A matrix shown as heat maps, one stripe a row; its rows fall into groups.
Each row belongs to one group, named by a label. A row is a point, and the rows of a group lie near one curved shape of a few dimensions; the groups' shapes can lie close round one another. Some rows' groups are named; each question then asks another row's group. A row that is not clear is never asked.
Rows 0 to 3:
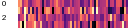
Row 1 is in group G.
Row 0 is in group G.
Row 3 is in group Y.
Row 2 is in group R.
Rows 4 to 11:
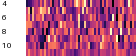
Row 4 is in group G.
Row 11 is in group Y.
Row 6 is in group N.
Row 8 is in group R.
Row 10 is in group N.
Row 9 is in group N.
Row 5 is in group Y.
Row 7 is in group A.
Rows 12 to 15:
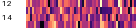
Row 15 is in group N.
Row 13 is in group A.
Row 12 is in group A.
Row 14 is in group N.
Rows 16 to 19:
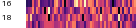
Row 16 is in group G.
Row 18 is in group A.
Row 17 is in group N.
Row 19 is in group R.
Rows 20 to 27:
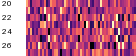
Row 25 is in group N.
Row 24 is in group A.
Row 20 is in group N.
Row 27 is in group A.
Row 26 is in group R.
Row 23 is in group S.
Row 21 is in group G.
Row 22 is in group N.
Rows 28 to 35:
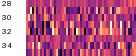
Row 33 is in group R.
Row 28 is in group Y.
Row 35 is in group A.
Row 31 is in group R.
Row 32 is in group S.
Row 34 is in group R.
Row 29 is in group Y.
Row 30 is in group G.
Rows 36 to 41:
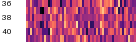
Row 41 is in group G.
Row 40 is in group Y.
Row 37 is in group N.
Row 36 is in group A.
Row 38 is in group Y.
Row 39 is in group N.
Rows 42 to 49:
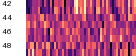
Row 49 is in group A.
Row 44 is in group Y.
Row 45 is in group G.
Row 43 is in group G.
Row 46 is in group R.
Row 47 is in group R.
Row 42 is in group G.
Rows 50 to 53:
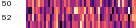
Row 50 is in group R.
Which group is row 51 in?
G
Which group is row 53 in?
A
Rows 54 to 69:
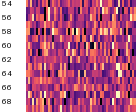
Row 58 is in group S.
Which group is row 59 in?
G
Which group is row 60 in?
S
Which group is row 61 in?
R
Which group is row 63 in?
Y
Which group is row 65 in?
Y
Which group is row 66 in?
G
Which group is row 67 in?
Y
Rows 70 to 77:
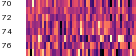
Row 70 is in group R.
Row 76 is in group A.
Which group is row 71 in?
R
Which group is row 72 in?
R
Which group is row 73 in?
A
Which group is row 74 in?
A
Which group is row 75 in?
R
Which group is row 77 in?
Y
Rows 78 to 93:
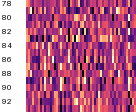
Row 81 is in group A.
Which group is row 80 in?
G
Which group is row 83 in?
S
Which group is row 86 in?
S
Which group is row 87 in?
G
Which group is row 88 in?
A
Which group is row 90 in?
G
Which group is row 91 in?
A
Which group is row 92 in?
G
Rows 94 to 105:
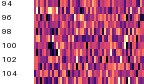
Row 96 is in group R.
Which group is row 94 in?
G
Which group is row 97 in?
G
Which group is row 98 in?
Y
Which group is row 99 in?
Y
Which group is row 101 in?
Y
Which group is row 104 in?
A
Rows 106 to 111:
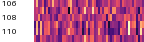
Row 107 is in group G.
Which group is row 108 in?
Y
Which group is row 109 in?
A
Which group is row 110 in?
A
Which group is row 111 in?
G
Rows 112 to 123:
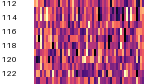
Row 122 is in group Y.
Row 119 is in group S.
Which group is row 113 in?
R
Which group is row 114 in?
R
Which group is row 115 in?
A
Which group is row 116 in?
N
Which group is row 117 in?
Y
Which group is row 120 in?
G
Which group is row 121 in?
R
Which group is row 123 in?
G
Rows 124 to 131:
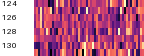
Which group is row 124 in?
N
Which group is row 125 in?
N
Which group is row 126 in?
R
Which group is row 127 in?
R
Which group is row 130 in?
G
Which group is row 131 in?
S
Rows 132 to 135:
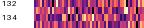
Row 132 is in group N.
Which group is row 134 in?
G
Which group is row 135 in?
A
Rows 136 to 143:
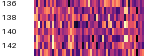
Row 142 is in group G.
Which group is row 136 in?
A
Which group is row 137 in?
Y
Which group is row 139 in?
Y
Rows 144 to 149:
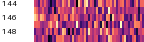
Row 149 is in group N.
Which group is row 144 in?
S
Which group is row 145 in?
N
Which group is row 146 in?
G
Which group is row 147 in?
S
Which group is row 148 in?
A
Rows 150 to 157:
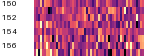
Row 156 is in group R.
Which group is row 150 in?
R
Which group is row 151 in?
N
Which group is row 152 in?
G
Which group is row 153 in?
R
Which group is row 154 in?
R
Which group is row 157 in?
Y
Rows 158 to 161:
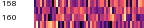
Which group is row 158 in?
N
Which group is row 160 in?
N
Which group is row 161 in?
Y
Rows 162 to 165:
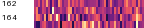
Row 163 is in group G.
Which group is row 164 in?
S
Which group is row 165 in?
G
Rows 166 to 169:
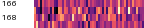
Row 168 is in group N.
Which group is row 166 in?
Y
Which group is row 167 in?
R
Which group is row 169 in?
G
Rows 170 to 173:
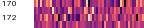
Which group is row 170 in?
N
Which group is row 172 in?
A
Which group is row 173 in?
Y
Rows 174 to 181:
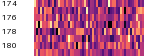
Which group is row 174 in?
N
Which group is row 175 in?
N
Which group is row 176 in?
S
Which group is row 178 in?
Y
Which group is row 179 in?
A
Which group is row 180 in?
S
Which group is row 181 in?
Y
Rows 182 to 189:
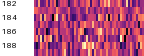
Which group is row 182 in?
A
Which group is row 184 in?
N
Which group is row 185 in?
G
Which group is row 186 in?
R
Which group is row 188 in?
G
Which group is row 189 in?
A
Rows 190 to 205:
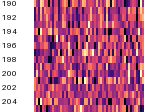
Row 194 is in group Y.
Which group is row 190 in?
G
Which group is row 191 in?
A
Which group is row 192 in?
A
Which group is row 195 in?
N
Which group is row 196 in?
S
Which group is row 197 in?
G
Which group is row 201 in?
S
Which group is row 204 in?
Y
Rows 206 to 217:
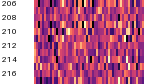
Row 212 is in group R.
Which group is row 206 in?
S
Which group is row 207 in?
R
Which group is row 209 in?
S
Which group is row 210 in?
A
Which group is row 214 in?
A
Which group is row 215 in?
A
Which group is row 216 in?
Y
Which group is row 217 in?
R
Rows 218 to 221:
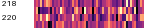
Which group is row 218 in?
R
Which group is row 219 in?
S
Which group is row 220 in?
R
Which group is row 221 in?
N
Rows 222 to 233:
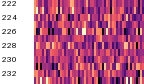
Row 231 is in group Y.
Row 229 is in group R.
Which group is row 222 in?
G
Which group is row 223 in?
G
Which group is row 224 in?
A
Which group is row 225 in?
N
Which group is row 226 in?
G
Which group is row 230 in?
R
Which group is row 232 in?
G
